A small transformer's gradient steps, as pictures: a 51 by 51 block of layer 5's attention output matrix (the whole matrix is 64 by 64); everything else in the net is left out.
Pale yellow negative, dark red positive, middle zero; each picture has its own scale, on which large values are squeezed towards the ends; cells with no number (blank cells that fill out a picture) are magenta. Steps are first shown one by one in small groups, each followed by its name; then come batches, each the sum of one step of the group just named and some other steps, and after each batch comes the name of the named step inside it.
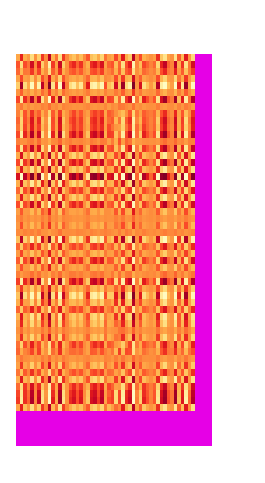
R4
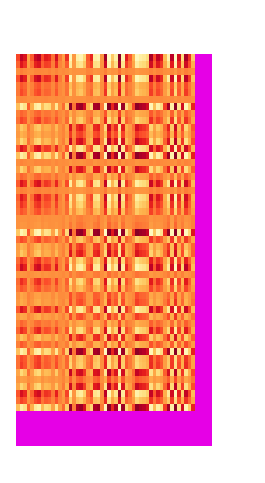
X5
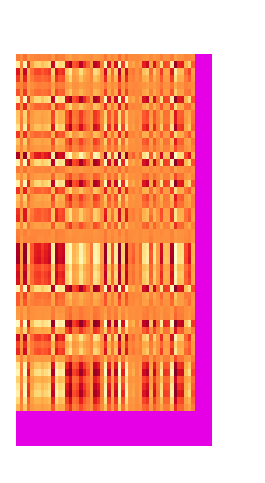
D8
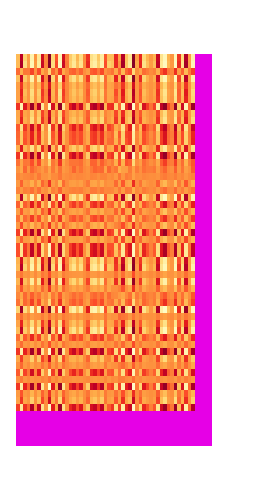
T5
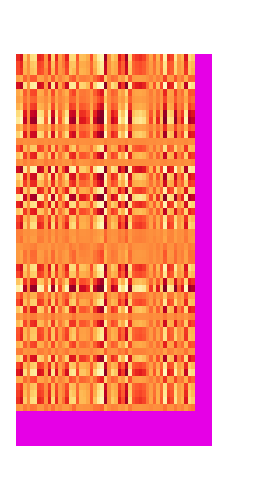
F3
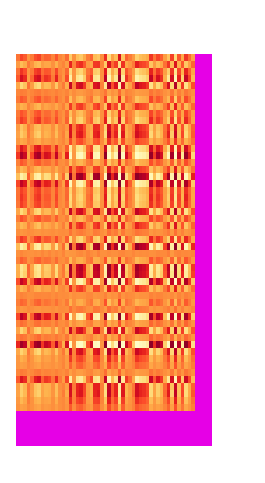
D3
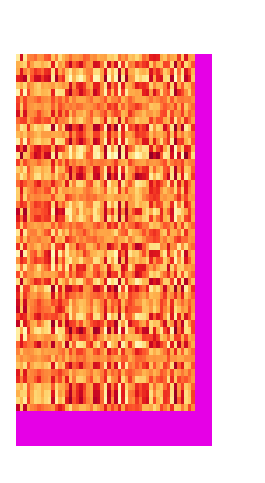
D3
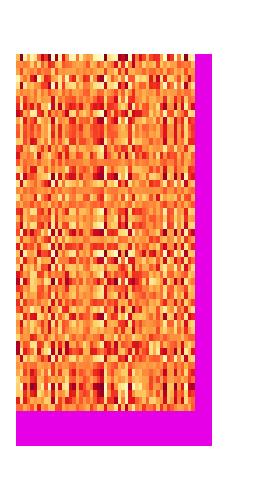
T5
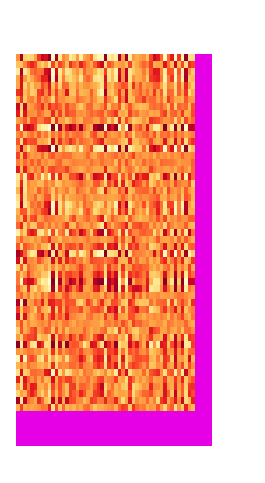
R4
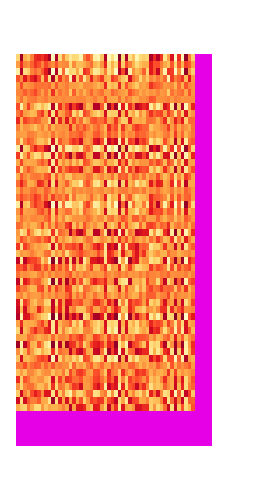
X5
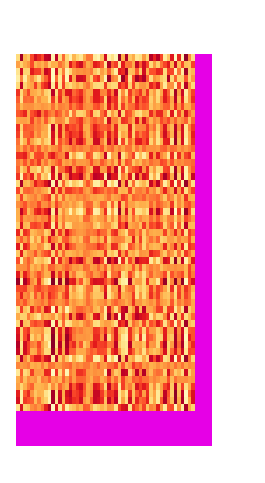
R4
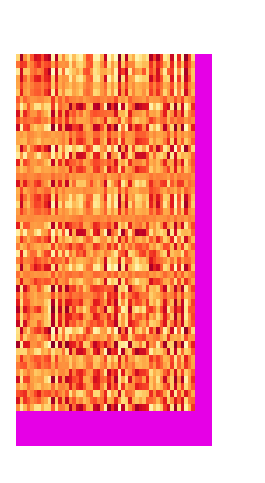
X5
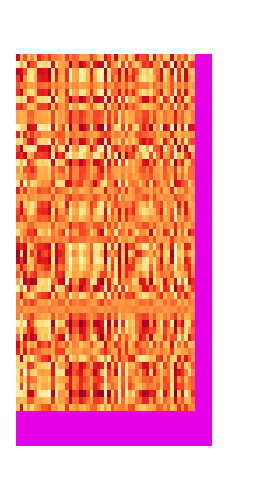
D8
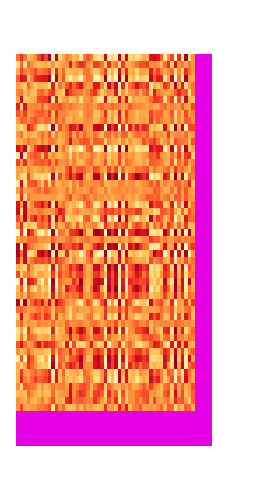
D3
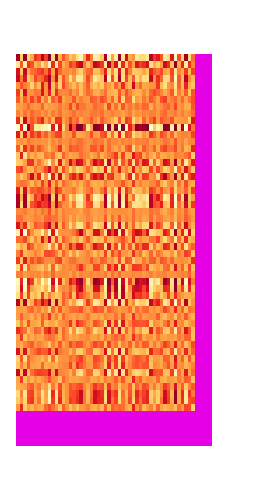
R4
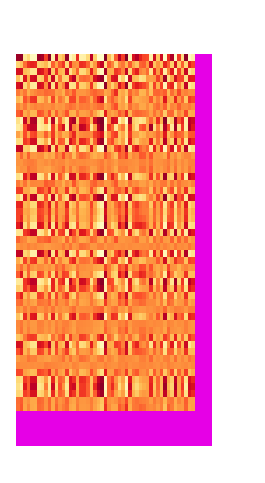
F3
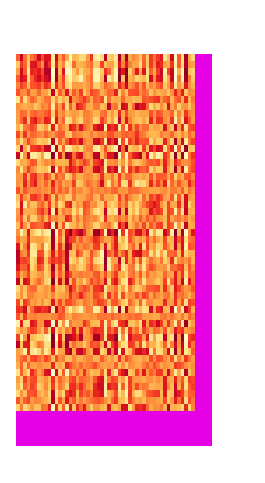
X5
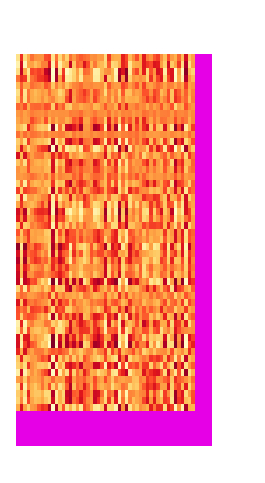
D8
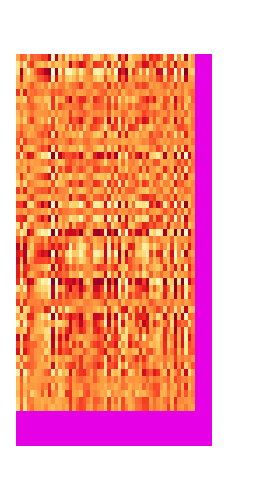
D8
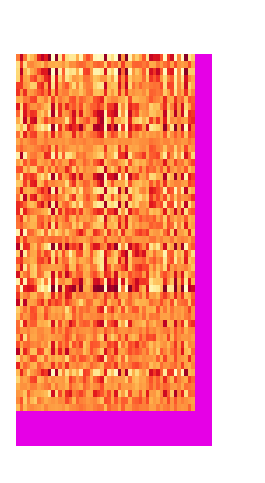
F3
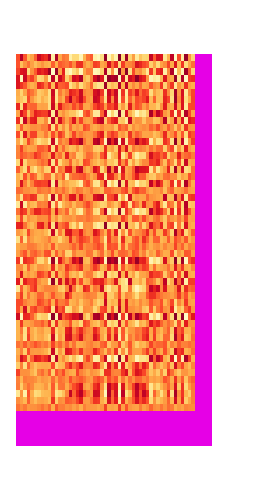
F3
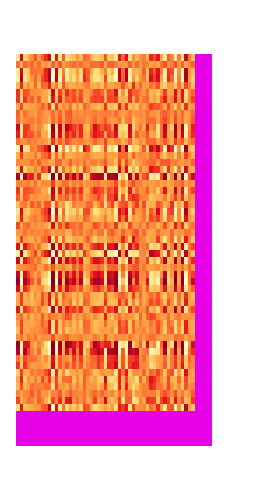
R4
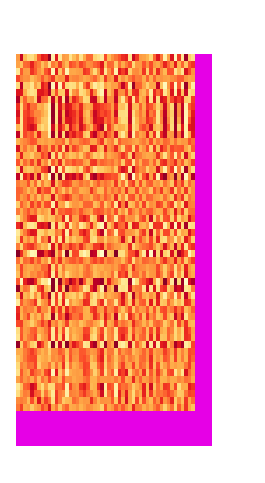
R4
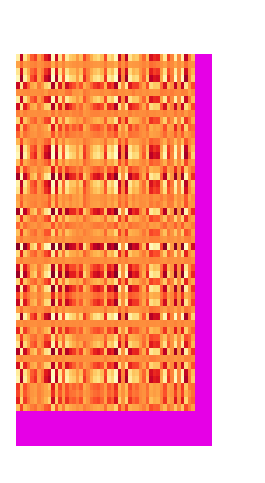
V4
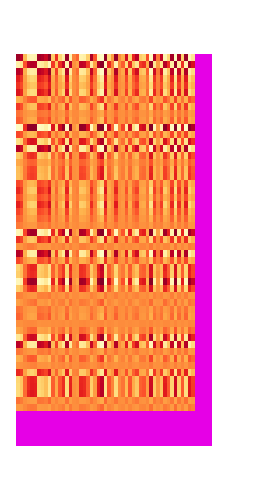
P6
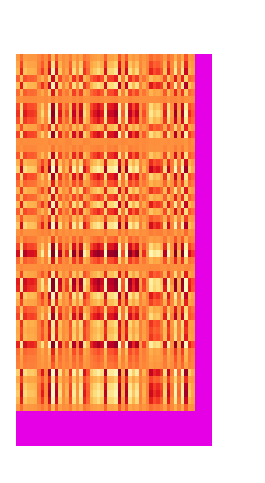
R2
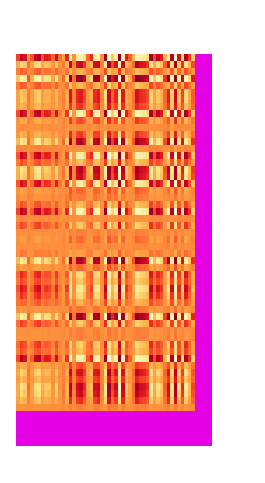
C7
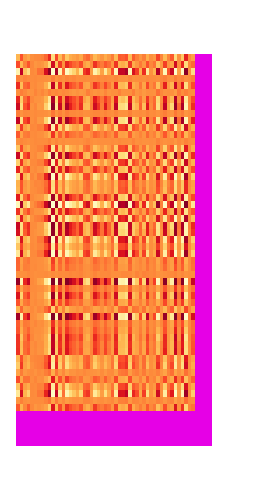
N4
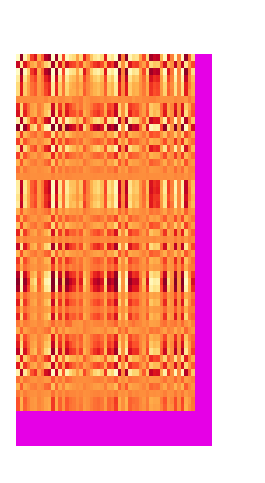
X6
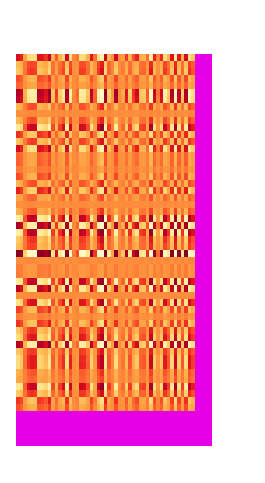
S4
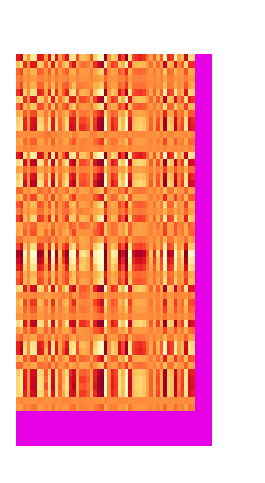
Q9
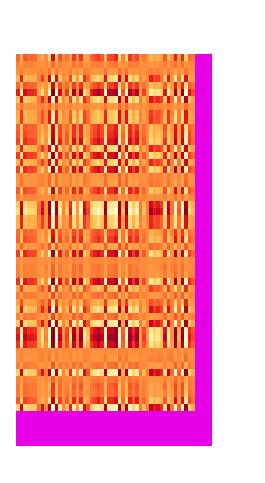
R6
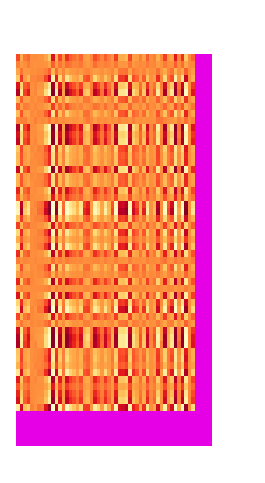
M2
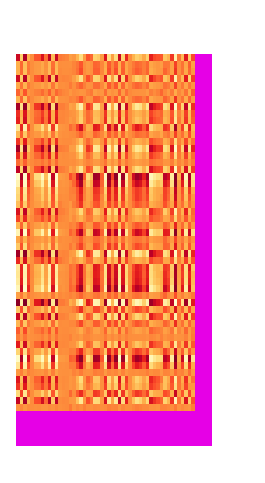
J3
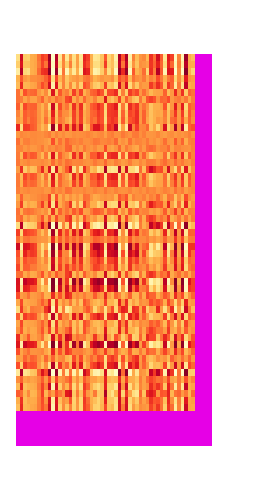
R2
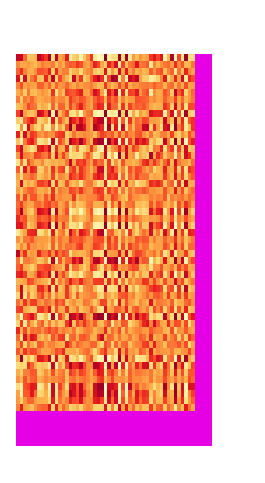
C7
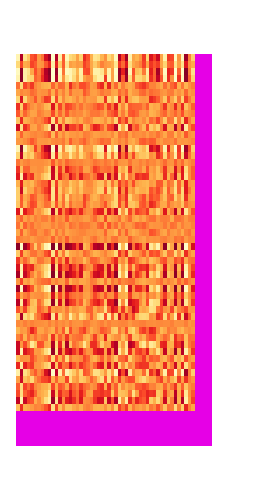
V4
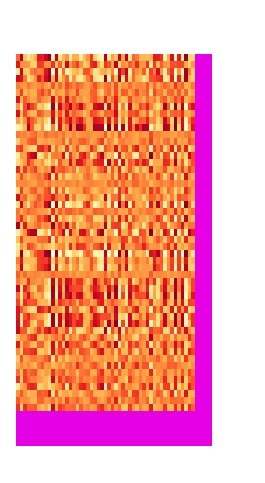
N4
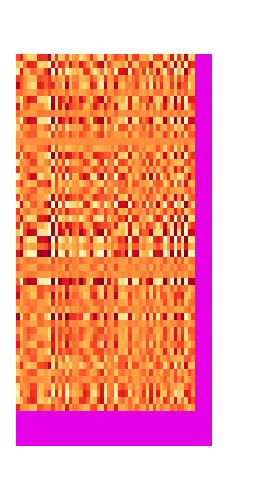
N4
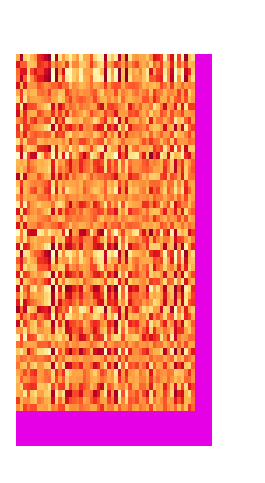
V4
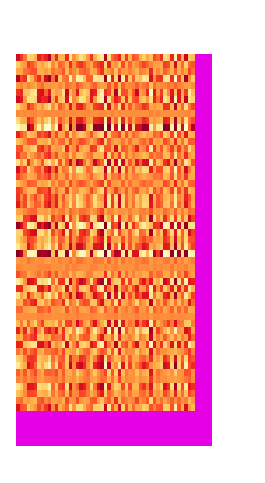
S4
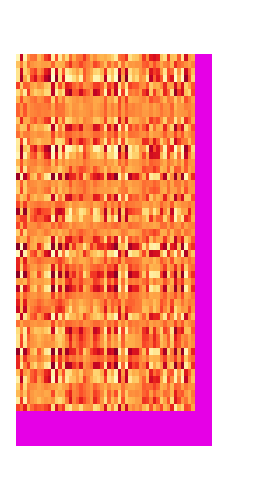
V4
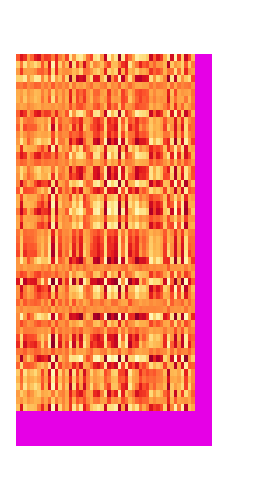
C7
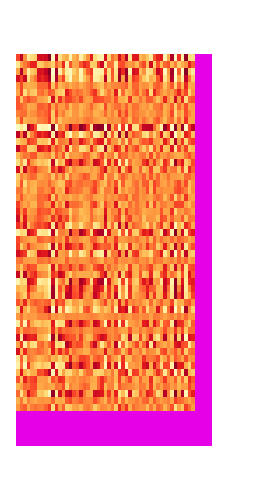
P6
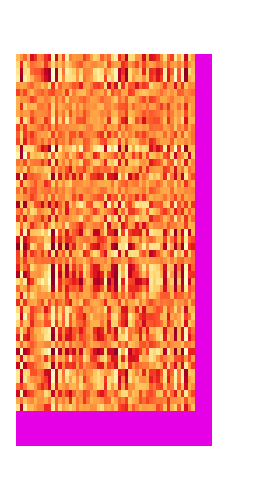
V4
